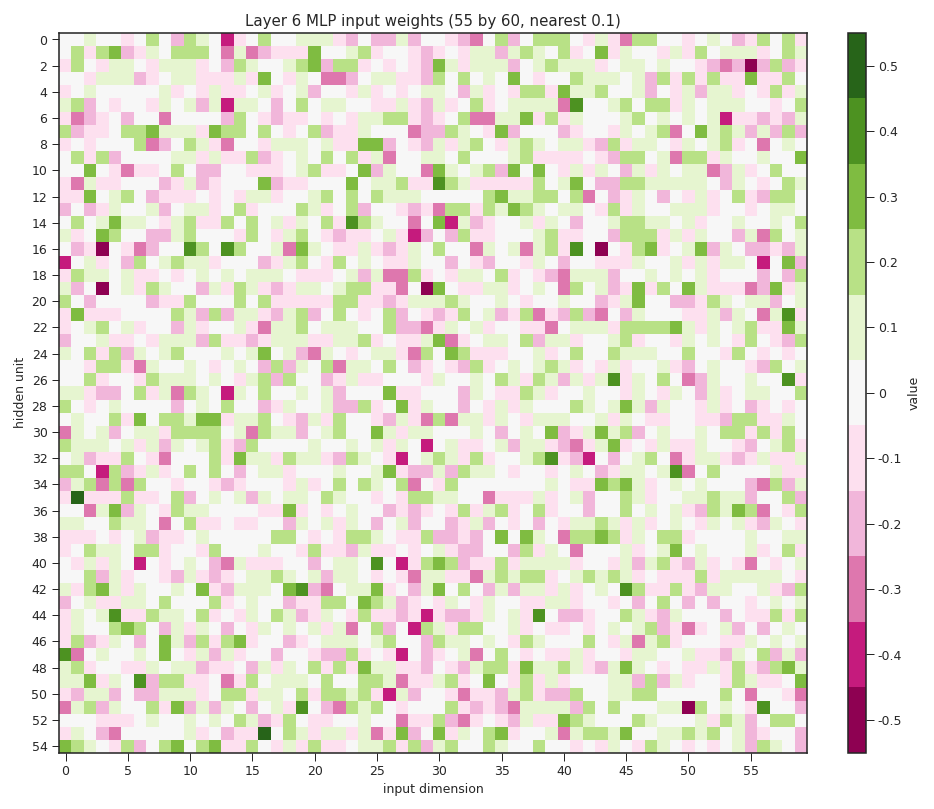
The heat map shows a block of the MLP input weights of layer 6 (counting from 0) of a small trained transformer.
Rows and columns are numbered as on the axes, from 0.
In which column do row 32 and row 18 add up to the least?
27
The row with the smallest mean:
6
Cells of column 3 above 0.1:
6
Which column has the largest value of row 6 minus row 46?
46
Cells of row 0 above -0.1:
40
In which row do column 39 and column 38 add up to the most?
32
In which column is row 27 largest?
26
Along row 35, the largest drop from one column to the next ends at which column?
2
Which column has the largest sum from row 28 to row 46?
45
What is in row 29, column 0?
0
